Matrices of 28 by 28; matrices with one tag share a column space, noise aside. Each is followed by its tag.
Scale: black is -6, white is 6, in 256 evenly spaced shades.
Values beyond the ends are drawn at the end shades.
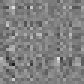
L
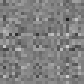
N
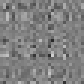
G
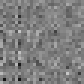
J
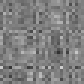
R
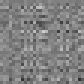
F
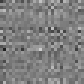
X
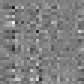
F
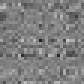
G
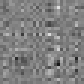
L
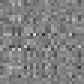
N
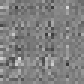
L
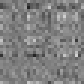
G
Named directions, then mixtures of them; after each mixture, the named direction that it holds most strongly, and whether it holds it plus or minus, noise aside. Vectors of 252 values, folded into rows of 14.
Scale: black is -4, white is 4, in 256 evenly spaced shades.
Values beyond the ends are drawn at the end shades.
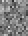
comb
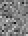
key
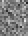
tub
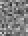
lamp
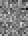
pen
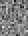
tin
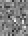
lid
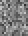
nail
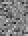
key, plus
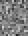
tin, plus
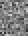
lamp, minus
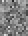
comb, plus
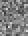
lamp, plus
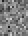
comb, minus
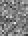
key, minus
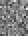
tin, minus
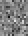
lid, plus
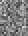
nail, plus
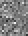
key, minus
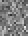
comb, minus
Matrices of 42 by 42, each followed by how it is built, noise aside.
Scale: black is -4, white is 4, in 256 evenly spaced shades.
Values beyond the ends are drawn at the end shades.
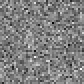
noise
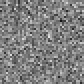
noise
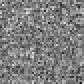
blocks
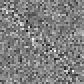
banded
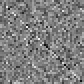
diagonal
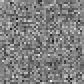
blocks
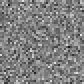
noise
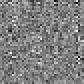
low rank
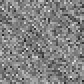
Toeplitz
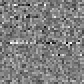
uneven rows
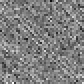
Toeplitz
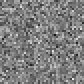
noise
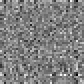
low rank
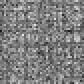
blocks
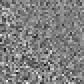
lower triangular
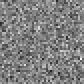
noise
